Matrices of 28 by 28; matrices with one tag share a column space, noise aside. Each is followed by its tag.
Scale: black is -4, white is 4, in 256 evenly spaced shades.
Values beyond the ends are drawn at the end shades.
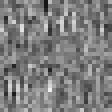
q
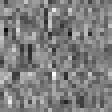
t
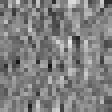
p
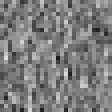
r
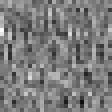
t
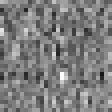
t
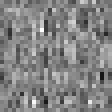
t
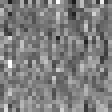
p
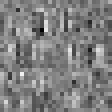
t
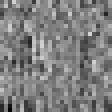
p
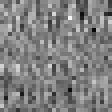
q
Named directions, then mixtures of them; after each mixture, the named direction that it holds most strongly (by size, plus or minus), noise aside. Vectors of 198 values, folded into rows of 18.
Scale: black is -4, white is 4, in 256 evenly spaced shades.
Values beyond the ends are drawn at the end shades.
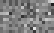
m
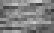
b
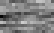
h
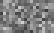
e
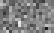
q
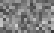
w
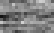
h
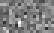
q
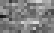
h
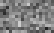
q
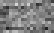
b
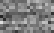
h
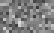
q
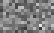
e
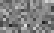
w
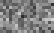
w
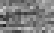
h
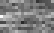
h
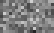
m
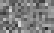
q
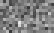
q
